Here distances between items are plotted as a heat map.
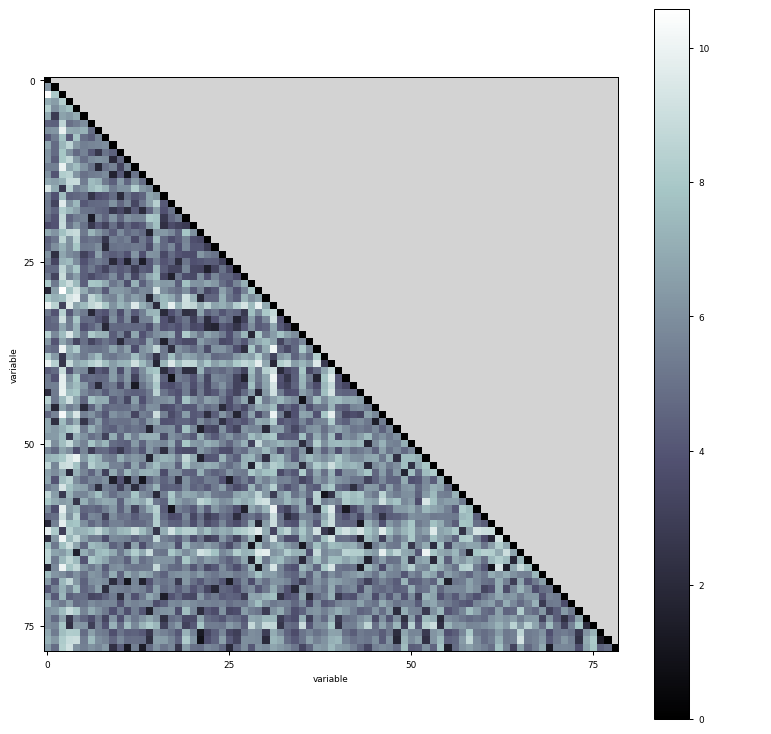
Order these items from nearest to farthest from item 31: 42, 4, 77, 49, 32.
4, 77, 49, 32, 42
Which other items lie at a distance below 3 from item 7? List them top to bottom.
10, 12, 42, 56
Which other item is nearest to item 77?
21
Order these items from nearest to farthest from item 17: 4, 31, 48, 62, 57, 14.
48, 14, 4, 57, 62, 31
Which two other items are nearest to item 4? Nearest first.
65, 58
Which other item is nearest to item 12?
42
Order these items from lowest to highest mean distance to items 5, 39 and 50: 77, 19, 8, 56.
77, 8, 56, 19
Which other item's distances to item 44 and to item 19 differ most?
35
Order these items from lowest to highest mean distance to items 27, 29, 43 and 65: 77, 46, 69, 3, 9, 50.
46, 69, 9, 77, 3, 50
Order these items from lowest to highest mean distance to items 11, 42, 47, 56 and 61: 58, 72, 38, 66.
72, 66, 38, 58
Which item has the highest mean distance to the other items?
2
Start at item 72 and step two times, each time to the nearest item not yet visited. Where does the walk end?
74
